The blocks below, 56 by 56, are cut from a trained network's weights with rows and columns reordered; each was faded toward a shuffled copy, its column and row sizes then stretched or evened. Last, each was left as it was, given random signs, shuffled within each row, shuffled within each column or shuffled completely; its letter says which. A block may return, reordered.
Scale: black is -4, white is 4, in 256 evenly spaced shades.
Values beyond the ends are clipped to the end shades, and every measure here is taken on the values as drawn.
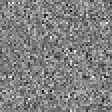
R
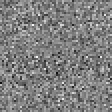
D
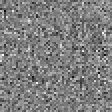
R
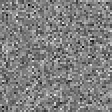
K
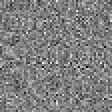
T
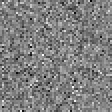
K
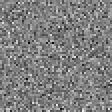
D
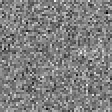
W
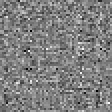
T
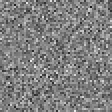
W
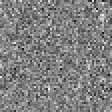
R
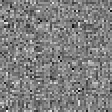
T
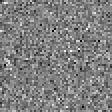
D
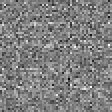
T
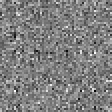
T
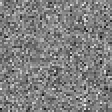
K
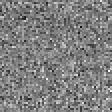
D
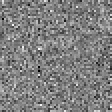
K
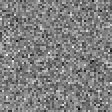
W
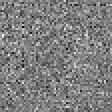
R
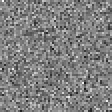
W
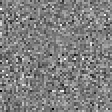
R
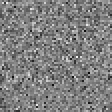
D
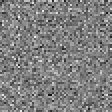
T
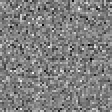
D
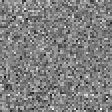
D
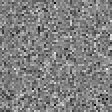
R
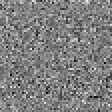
D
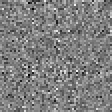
R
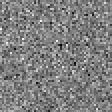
W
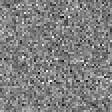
D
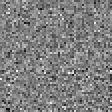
T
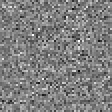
T
